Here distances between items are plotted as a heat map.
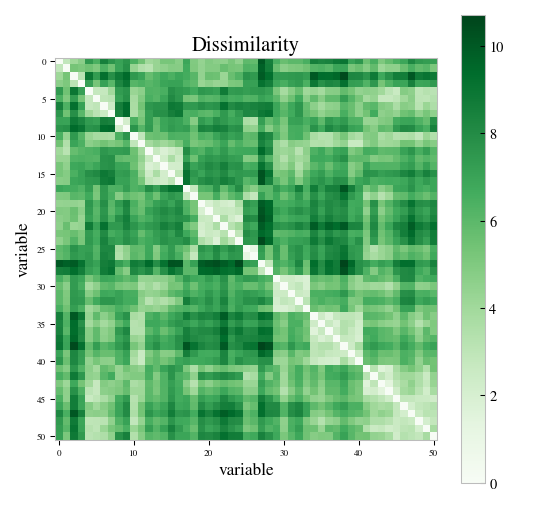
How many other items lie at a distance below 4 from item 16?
4
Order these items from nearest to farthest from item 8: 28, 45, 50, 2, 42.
42, 28, 45, 50, 2
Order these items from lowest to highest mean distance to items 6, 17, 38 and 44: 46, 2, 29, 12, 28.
46, 29, 12, 28, 2
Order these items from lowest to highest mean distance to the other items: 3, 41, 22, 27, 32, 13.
41, 13, 32, 3, 22, 27
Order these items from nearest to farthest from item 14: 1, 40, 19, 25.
1, 40, 25, 19
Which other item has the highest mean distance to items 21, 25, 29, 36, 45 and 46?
27
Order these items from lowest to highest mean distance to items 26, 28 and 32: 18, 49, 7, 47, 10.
18, 49, 10, 47, 7
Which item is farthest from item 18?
38
